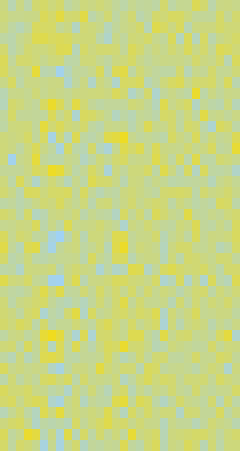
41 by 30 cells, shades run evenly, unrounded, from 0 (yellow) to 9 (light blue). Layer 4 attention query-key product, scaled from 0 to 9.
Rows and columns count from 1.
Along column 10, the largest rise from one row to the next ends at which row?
11
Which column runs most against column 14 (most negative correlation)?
5
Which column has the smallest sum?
16
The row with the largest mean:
17
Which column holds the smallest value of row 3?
20
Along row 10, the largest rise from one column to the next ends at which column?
25
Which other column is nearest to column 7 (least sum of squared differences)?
21
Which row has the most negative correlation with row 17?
18
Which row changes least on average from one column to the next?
6
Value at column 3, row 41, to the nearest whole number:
3
